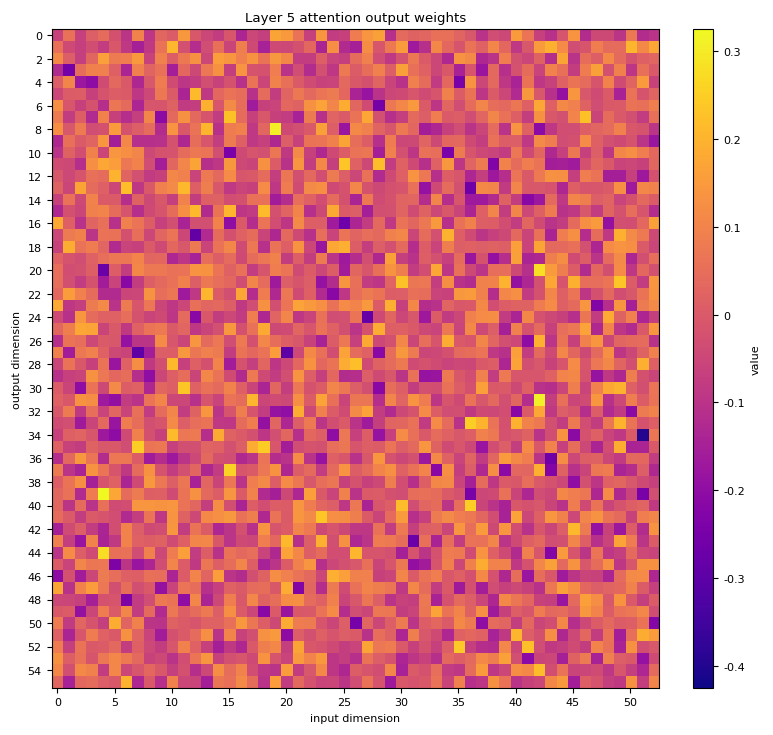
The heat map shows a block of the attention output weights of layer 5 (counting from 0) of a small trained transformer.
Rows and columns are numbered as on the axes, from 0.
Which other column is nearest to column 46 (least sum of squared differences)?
22
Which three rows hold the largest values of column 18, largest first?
35, 15, 25
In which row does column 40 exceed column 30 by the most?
51
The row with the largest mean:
41
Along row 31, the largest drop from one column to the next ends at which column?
43
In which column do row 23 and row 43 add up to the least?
47
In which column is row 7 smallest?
9
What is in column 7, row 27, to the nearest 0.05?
-0.3
